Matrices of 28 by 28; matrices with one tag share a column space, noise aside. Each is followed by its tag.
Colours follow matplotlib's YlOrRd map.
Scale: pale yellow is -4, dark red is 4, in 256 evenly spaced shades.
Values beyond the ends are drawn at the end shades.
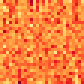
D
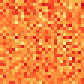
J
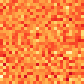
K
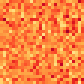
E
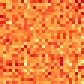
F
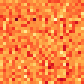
E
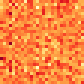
J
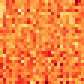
D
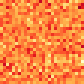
F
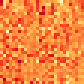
D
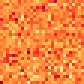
K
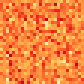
E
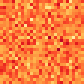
J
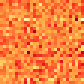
E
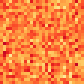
F
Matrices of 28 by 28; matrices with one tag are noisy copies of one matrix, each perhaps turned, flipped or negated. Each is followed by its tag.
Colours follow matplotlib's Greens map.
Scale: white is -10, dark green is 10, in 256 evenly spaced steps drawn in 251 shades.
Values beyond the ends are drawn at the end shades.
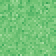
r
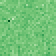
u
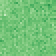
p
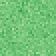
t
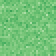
u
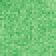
p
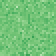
t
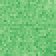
p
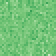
r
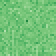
u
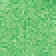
p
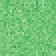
u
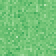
u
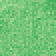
p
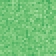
u
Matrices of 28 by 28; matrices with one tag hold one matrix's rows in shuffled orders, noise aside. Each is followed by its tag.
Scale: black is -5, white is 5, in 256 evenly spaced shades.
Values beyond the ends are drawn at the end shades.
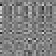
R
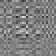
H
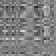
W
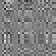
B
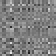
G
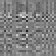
H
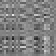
W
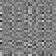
R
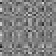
R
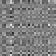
G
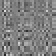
B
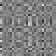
R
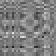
W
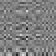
H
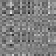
G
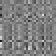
R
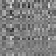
G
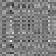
G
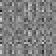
R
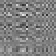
H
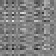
W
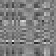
W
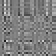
B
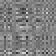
H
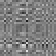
H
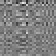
H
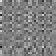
R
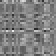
W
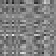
W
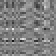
W
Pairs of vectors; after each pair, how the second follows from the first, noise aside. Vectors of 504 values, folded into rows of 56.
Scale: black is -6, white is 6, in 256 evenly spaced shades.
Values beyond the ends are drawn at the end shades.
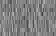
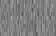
wrapped around, shrunk.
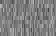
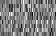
wrapped around, negated, scaled up.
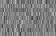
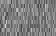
wrapped around, negated.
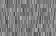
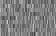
wrapped around, negated.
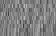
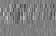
wrapped around, negated, partly zeroed.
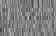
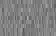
reversed, shrunk.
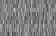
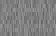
shrunk.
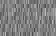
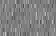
partly zeroed.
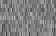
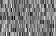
negated, scaled up.
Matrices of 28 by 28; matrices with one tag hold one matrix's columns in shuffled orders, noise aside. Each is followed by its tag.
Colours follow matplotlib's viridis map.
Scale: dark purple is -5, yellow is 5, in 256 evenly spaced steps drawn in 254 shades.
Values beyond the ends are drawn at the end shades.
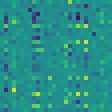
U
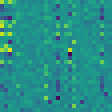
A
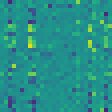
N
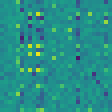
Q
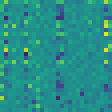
A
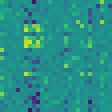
N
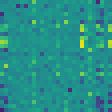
N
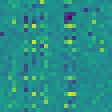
U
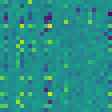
U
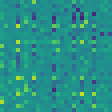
U
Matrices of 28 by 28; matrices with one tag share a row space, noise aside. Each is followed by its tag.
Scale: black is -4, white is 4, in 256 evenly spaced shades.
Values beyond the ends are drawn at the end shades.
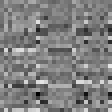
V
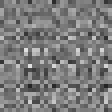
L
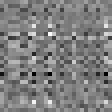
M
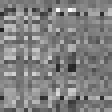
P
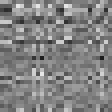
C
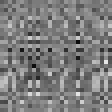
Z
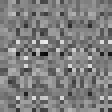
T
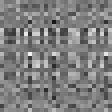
L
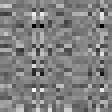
C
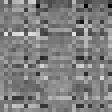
V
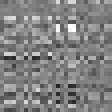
P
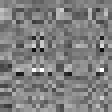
C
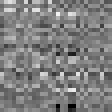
P
